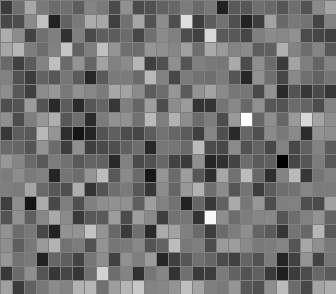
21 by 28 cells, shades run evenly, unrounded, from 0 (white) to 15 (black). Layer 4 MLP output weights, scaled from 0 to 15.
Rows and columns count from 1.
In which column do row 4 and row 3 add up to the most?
28
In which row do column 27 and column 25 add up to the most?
19
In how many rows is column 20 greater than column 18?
10
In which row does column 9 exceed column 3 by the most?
14
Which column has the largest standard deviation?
18
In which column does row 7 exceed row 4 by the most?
24
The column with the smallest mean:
9
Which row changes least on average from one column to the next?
1
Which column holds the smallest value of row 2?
16
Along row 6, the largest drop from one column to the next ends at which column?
22
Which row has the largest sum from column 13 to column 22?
12
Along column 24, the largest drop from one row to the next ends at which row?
21
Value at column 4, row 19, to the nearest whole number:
13
